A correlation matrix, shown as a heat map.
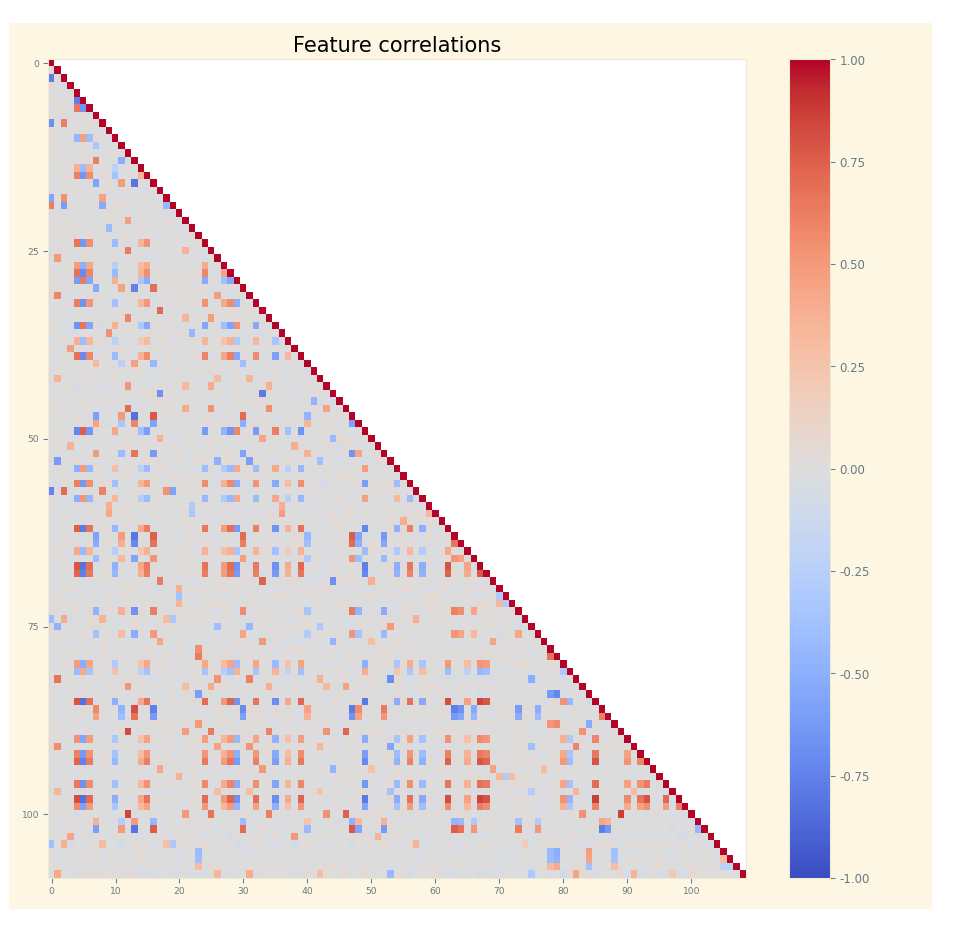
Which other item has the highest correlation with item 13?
86
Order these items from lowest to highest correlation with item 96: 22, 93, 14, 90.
22, 14, 90, 93
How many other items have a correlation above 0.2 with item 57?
5
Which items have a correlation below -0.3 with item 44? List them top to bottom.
17, 33, 50, 69, 77, 94
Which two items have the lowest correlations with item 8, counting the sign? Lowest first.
0, 19
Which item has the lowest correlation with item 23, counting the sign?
84
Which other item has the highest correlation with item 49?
5
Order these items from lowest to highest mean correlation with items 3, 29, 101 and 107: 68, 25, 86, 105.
68, 105, 25, 86
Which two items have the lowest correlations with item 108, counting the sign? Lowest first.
53, 75
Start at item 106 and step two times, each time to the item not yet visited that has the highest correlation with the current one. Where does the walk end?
105
